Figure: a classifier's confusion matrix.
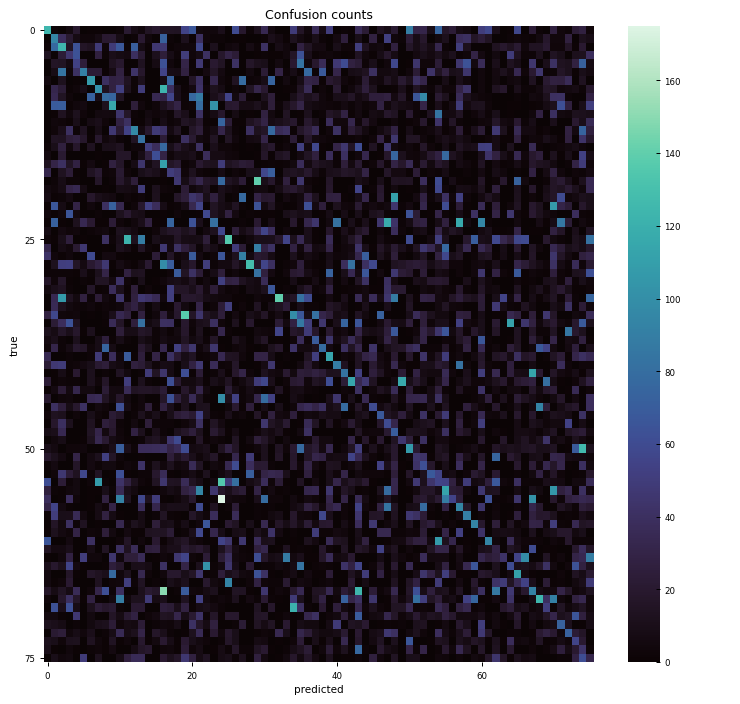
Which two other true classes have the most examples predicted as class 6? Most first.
8, 27
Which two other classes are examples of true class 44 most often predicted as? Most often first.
24, 30
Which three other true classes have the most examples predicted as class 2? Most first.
32, 5, 9
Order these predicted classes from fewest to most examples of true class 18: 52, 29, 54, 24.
52, 54, 24, 29
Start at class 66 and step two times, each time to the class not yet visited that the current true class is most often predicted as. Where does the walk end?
11
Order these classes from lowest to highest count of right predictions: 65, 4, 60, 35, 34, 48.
60, 4, 48, 35, 34, 65
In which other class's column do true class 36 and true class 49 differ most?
72
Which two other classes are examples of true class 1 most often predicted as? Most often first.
16, 47
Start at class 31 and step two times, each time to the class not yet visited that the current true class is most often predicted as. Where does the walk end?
30
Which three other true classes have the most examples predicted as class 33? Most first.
63, 25, 12
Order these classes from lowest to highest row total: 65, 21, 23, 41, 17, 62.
17, 62, 65, 41, 21, 23
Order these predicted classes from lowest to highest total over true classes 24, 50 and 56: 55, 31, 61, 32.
32, 31, 61, 55
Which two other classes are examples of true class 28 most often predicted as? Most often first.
16, 42
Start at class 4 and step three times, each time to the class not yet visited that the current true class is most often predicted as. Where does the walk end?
22
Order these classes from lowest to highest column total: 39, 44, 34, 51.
44, 34, 51, 39
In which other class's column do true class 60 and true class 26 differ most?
29
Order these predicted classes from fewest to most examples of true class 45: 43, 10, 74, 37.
74, 43, 37, 10
